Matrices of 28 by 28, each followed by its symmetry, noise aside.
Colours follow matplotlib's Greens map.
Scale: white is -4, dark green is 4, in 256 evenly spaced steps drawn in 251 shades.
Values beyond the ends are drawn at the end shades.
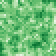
symmetric.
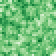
symmetric.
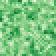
symmetric.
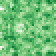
mirrored top to bottom.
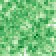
symmetric.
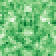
mirrored left to right.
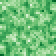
same after a half turn.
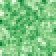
symmetric.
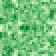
mirrored top to bottom.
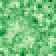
symmetric across the other diagonal.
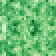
mirrored top to bottom.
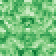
mirrored left to right.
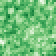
symmetric.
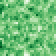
mirrored top to bottom.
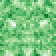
mirrored left to right.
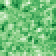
antisymmetric.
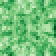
mirrored top to bottom.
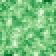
same after a half turn.
